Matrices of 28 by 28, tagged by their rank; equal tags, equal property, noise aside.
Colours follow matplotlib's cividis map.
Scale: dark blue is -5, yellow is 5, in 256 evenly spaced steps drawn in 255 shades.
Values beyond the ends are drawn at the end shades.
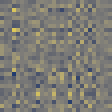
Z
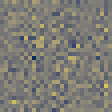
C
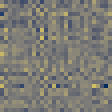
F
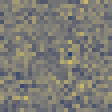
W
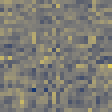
C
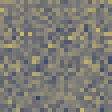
W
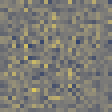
C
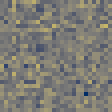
W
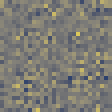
W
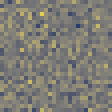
C
